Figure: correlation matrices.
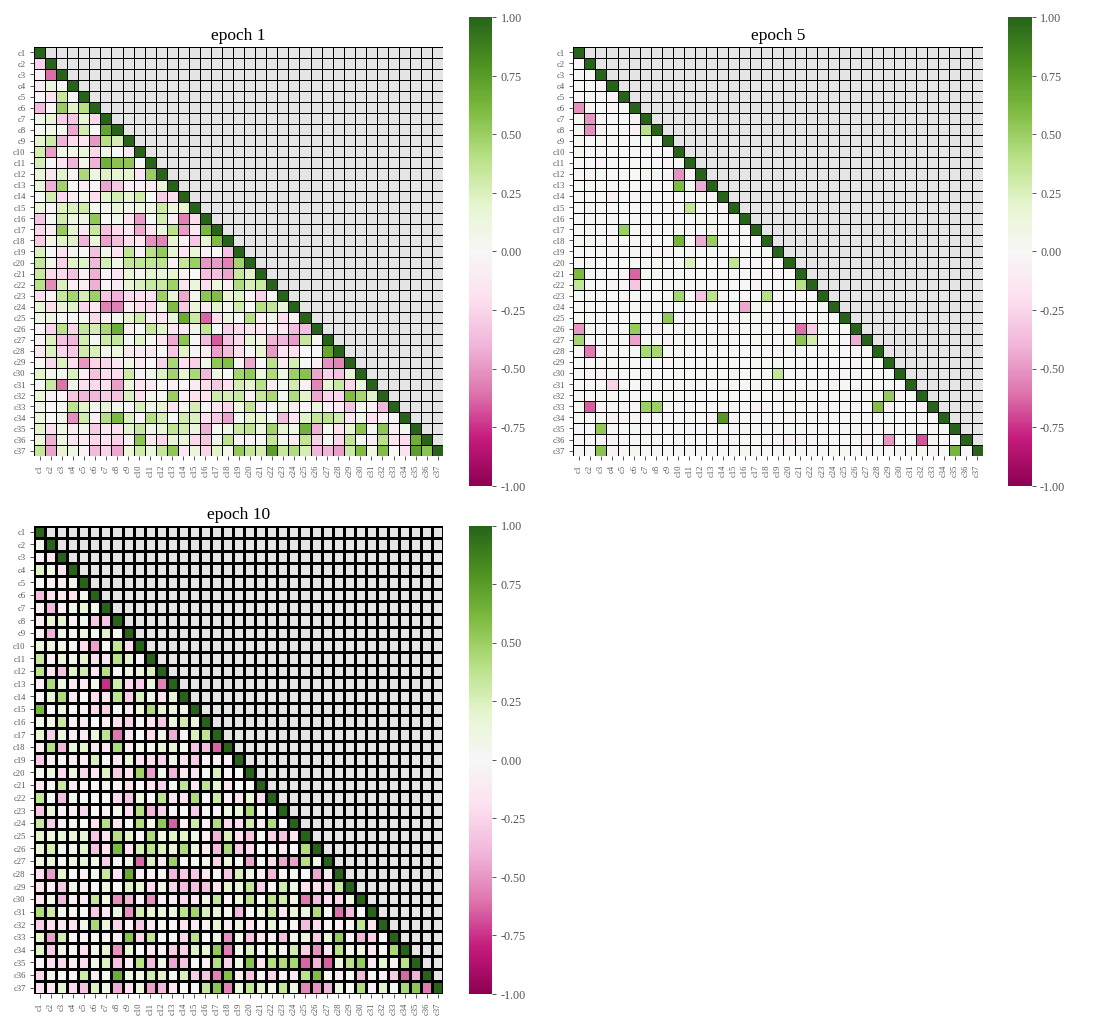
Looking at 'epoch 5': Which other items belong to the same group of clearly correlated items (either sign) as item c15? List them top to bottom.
c11, c20
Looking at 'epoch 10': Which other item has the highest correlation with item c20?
c35
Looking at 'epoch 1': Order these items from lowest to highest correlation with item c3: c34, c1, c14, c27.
c27, c14, c1, c34
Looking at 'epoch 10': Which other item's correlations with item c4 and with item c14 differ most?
c3
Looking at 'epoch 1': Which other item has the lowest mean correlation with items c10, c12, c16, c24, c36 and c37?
c2
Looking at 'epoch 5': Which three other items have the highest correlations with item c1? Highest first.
c21, c27, c22
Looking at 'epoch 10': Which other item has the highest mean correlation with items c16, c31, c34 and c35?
c17
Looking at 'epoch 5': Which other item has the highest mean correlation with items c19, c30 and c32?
c29
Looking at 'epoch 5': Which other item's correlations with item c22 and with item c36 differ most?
c32
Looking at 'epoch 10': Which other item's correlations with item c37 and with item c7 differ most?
c12
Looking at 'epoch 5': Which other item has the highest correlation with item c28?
c33
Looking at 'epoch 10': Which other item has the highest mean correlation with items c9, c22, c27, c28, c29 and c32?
c33
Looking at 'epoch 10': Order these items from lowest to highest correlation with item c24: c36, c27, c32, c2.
c27, c2, c36, c32
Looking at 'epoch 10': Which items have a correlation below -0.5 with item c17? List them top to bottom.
c8, c18, c36
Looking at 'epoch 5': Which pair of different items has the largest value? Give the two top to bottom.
c14, c34
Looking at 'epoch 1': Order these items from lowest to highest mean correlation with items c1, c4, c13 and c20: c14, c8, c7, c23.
c8, c7, c14, c23
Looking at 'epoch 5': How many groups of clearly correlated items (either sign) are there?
12
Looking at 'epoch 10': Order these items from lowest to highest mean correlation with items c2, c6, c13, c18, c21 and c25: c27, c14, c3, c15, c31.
c15, c3, c31, c14, c27
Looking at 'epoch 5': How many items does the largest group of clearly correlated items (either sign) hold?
6
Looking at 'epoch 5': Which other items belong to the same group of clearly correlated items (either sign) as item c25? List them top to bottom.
c9
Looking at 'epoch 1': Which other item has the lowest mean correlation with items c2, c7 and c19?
c3
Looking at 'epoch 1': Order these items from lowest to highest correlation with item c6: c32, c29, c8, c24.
c32, c29, c24, c8
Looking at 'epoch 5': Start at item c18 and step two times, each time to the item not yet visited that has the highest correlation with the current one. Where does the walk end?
c13
